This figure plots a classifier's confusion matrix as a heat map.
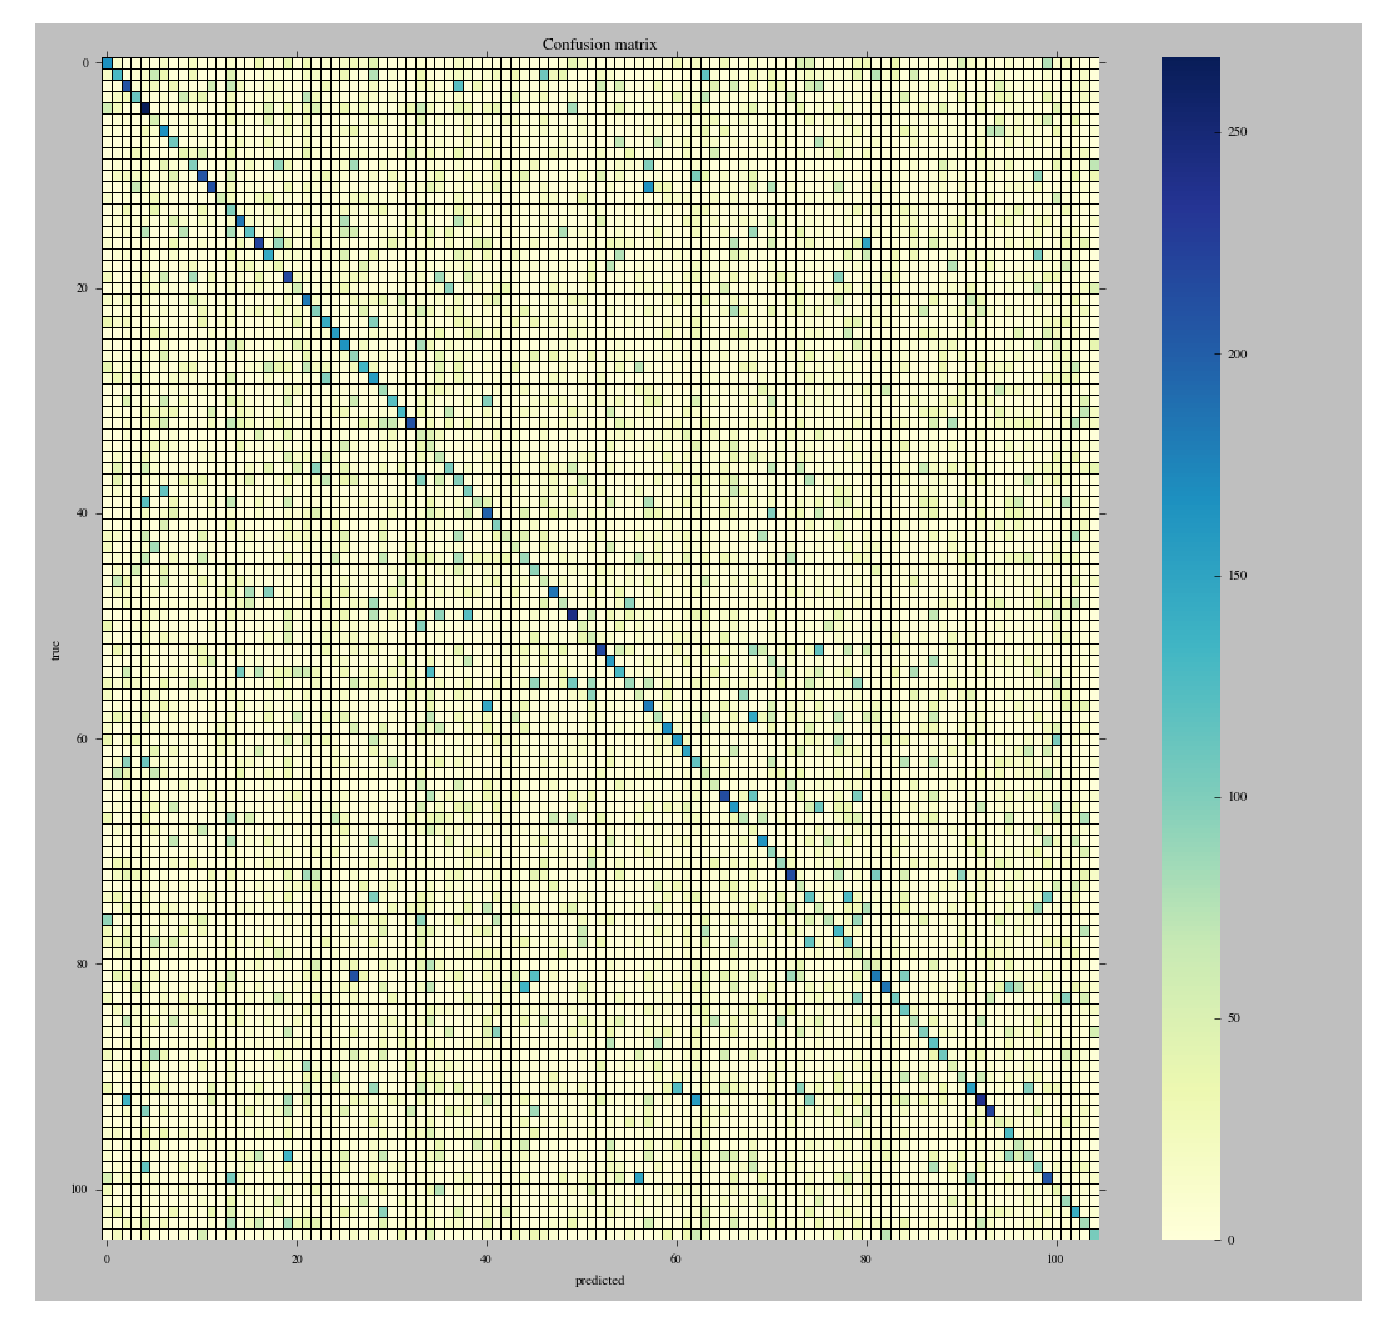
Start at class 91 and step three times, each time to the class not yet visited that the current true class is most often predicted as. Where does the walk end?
35
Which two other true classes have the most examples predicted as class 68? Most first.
58, 65
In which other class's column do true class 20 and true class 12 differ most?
36
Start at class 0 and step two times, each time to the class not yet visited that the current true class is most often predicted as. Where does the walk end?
56
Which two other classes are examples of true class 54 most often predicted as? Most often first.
34, 14
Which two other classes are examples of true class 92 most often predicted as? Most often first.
62, 2
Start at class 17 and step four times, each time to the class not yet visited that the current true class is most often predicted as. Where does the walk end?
38
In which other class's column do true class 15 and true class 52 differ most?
75
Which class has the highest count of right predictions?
4
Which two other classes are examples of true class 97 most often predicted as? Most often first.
19, 95
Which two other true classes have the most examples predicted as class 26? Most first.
81, 9
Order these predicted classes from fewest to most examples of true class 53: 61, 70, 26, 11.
26, 61, 11, 70
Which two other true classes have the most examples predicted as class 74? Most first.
78, 92
